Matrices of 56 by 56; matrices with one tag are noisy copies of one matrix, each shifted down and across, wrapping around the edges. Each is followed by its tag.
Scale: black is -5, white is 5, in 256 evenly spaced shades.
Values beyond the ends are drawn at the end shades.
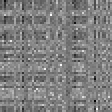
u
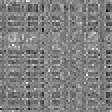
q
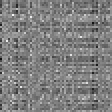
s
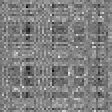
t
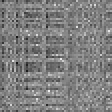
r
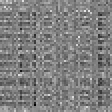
q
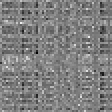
q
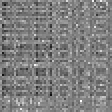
q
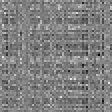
s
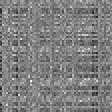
s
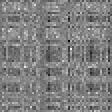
u
